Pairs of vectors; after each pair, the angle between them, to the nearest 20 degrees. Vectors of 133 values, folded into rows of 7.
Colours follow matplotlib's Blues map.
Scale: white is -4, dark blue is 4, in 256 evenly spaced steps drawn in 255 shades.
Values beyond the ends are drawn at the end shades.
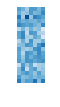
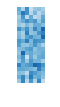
140 degrees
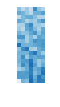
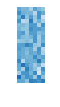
80 degrees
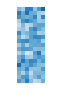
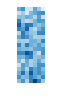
160 degrees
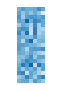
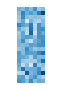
160 degrees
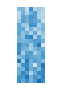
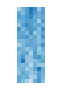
100 degrees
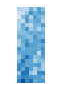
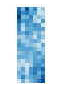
120 degrees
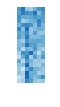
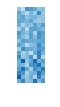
140 degrees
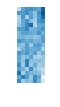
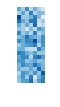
120 degrees
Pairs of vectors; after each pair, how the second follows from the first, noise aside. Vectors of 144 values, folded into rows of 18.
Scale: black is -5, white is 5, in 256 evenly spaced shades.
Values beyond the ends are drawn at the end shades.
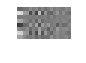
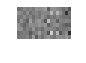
reversed, negated, partly zeroed.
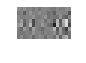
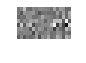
sign-scrambled.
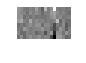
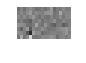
wrapped around, shrunk.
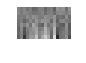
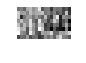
wrapped around, negated, scaled up.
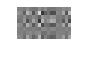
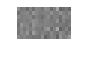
wrapped around, shrunk.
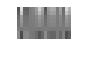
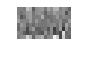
wrapped around.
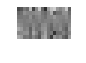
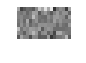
sign-scrambled.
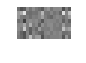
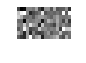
scaled up.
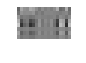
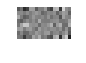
wrapped around.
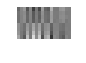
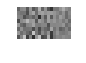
sign-scrambled.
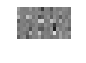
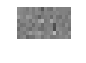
shrunk.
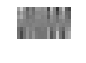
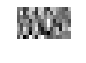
wrapped around, negated, scaled up.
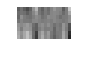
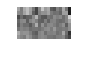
wrapped around.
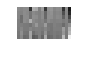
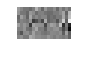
wrapped around.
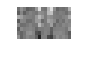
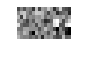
wrapped around, negated, scaled up.
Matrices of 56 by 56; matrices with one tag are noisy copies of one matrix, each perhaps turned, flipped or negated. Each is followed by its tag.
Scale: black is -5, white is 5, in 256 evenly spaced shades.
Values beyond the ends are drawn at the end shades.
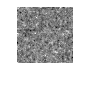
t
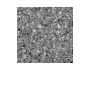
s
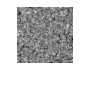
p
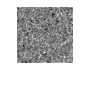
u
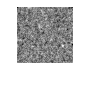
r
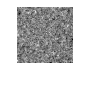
p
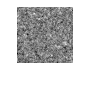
u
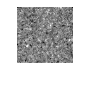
r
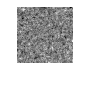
p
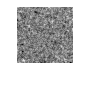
p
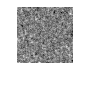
p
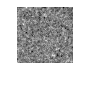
u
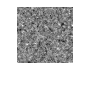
r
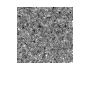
s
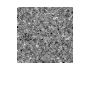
t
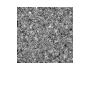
s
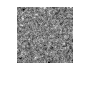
p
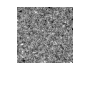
p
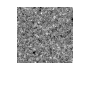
r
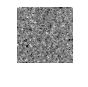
r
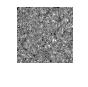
s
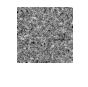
t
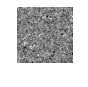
u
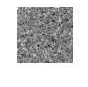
s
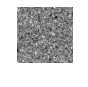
r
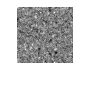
r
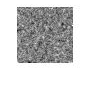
r
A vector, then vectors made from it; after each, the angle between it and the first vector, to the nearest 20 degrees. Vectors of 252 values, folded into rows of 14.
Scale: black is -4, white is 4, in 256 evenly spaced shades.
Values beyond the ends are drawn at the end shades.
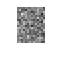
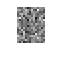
80 degrees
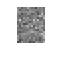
120 degrees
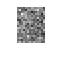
20 degrees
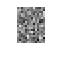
80 degrees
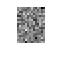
80 degrees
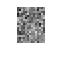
120 degrees
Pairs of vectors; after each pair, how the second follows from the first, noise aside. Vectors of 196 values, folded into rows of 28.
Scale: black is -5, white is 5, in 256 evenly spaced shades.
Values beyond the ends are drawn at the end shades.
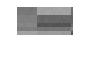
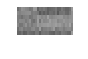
negated, shrunk.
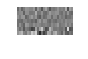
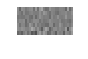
negated, shrunk.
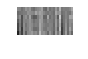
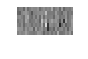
wrapped around, partly zeroed.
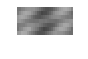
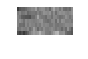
wrapped around, partly zeroed.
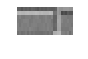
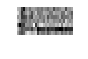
wrapped around, negated, scaled up.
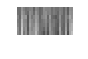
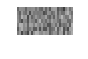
sign-scrambled.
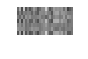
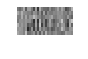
wrapped around.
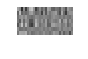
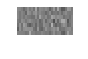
wrapped around, shrunk.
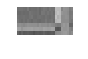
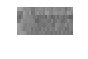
wrapped around, shrunk.
